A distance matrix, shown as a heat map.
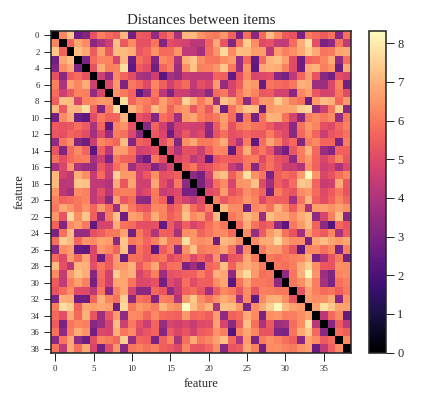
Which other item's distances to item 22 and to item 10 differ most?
4
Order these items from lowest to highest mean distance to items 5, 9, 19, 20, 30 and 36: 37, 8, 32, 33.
37, 32, 8, 33
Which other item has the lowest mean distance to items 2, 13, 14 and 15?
5
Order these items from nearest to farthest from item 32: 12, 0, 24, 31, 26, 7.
26, 0, 24, 31, 12, 7
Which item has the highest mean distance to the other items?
33
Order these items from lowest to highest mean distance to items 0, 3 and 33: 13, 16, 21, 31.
13, 16, 21, 31
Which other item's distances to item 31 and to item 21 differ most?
25
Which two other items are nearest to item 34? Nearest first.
38, 27
